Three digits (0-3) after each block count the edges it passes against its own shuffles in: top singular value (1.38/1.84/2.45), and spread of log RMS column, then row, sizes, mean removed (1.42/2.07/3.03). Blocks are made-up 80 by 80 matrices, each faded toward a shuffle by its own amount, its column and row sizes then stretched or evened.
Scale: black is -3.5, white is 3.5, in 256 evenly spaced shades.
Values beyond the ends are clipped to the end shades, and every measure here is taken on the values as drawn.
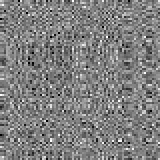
3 2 1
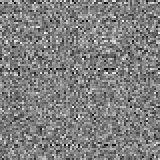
2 0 2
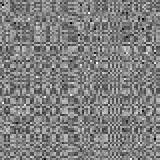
3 0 1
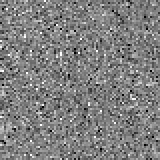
1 1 0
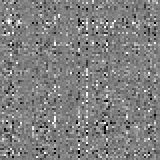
1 3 2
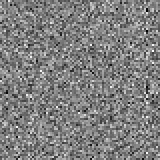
2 1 0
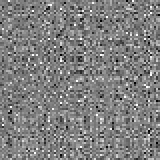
3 2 0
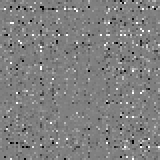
0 2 2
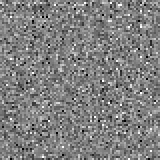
0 1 1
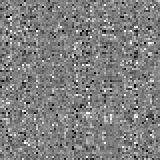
2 2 1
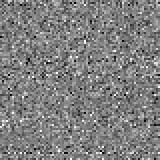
1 0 2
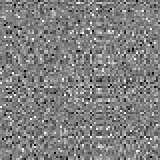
3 1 1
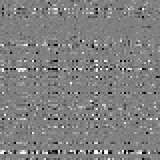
3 1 3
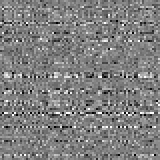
3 0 3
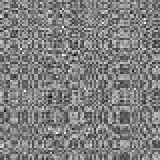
3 1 1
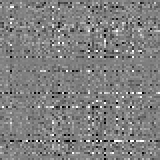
2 2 3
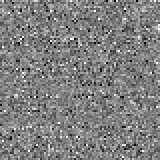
1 0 2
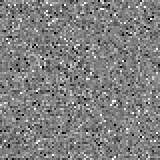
1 0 0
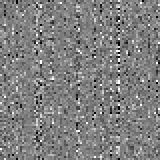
2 3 0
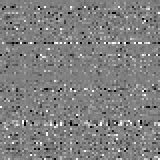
2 1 3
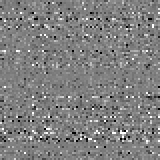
0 1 3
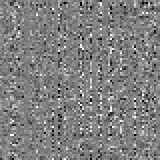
1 3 1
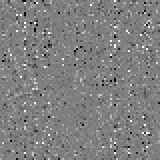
0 2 1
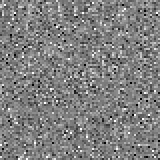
2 0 0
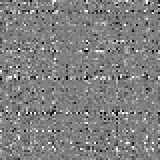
2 2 3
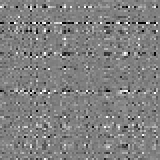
3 2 3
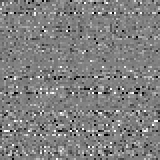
2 0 3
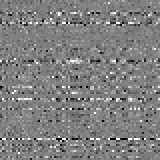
3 0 3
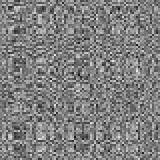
3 2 1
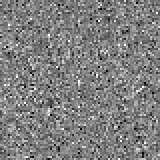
1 2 0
